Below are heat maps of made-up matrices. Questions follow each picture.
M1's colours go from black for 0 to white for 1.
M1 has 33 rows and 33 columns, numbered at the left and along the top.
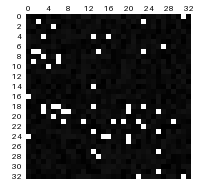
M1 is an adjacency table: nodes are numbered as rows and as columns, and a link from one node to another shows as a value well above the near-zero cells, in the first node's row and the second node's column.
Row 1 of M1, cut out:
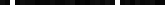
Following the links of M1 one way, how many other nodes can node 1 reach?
5
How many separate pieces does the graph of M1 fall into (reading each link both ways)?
3
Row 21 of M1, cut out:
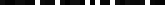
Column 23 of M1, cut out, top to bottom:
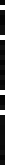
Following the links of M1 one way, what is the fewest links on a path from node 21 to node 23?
2
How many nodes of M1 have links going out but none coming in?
8
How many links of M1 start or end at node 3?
4
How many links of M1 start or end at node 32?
2
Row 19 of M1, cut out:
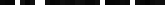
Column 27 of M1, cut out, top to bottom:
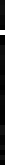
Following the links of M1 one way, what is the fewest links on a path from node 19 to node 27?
3
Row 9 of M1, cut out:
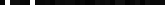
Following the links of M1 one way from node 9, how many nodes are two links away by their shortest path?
3
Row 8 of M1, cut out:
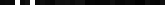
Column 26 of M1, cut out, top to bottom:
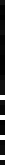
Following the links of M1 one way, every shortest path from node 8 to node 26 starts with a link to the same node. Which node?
node 6
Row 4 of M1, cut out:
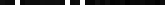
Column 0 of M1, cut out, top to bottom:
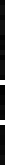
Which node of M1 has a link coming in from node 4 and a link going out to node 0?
node 16
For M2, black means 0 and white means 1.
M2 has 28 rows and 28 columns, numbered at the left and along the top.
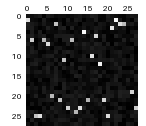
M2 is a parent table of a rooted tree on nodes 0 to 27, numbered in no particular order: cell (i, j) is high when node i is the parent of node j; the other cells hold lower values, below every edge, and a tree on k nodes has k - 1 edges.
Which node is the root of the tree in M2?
25
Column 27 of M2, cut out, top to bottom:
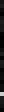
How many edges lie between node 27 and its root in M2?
3
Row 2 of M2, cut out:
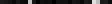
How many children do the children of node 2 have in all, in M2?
5
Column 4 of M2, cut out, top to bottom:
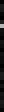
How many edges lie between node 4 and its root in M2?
3
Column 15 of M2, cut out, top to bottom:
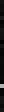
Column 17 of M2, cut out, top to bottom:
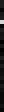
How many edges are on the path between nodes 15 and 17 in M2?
7
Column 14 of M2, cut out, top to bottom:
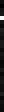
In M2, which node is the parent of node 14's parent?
6
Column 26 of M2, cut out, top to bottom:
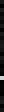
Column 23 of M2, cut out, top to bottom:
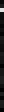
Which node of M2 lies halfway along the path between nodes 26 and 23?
3
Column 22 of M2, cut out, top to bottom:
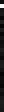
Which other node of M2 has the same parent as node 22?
0
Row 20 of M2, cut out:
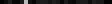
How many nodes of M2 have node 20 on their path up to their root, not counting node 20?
8
